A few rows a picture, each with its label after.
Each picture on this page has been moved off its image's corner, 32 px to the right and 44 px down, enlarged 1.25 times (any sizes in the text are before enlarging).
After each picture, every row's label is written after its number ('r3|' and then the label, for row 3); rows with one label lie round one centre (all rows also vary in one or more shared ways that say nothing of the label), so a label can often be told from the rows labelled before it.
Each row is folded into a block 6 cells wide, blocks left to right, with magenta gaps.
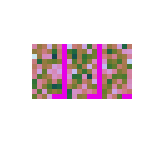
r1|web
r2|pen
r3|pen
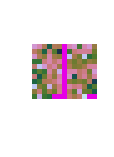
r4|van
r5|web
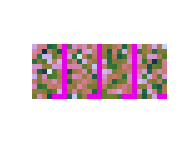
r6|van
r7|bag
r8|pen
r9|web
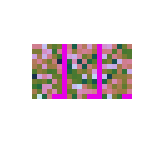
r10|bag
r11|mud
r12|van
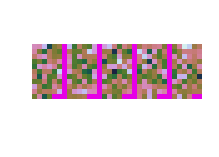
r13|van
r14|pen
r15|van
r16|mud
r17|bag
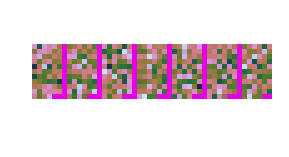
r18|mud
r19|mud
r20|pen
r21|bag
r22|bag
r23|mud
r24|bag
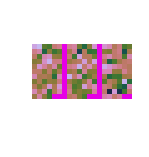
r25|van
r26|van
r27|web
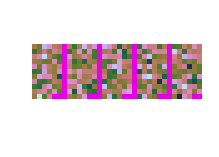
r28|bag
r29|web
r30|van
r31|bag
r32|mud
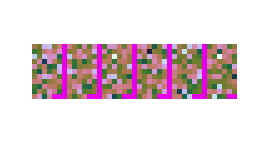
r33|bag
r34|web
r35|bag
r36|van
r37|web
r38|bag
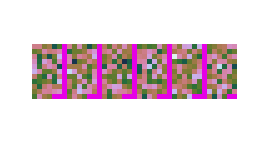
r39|pen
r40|pen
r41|mud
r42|mud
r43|web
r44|mud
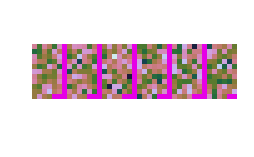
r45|pen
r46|bag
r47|bag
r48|pen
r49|pen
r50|mud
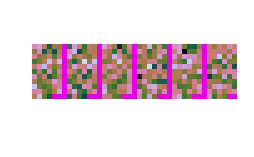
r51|van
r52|van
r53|van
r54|mud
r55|van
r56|mud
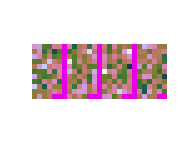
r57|van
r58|pen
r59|pen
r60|bag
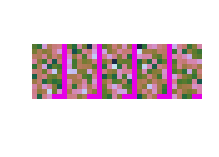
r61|mud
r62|pen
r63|mud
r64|mud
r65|van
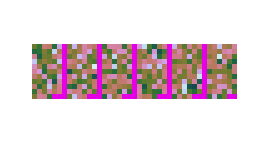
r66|pen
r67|bag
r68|bag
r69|van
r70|web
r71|bag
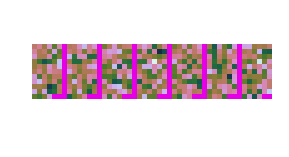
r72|web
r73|web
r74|mud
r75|van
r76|mud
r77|pen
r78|van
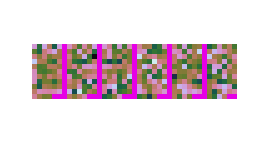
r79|pen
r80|web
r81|web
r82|van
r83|mud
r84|mud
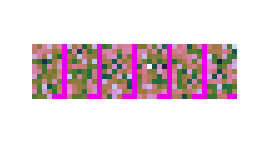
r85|web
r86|van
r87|mud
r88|mud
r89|van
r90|web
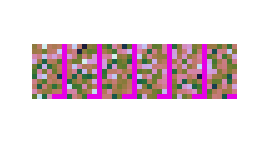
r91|bag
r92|van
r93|bag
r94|van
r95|bag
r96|pen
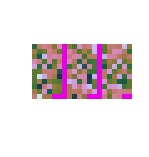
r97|bag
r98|mud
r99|mud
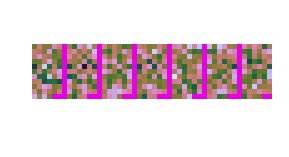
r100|mud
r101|mud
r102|pen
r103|mud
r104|web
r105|pen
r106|pen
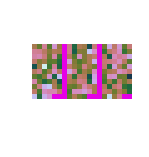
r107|mud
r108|pen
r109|bag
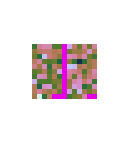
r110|bag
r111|web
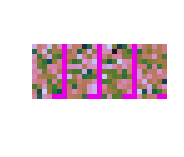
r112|web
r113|van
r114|van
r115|web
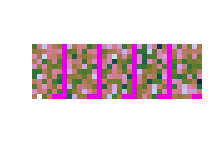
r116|bag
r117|pen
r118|bag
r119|pen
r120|mud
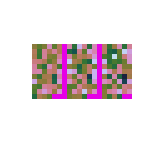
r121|pen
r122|pen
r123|pen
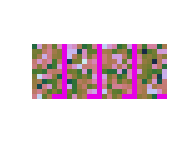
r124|bag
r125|van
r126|van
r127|pen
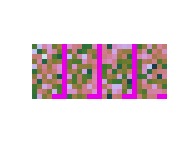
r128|bag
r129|van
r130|mud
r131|mud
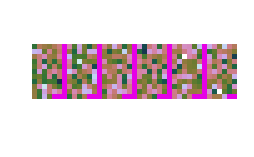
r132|mud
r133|pen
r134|pen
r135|pen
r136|bag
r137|web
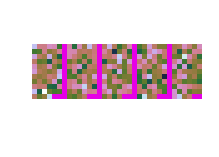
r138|web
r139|mud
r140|van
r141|bag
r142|bag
